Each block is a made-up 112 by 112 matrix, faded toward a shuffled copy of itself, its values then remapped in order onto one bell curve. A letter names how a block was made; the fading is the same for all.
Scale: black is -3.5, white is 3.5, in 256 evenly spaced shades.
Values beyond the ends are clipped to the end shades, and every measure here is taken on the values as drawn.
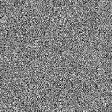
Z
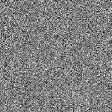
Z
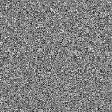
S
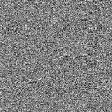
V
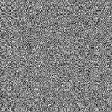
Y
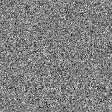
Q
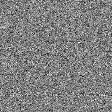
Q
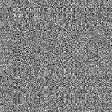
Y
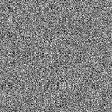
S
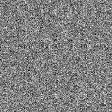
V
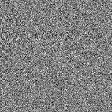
V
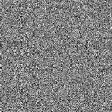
Z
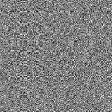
Y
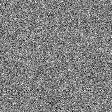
Q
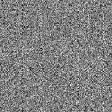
Z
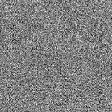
S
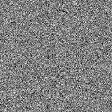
V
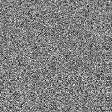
V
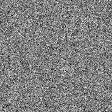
Q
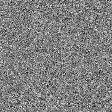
Q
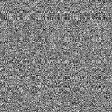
Y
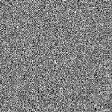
Z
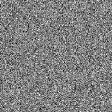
Z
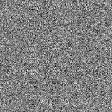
S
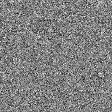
Q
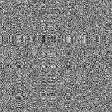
Y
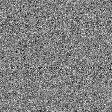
Q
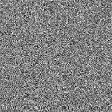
S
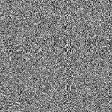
Z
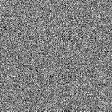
V
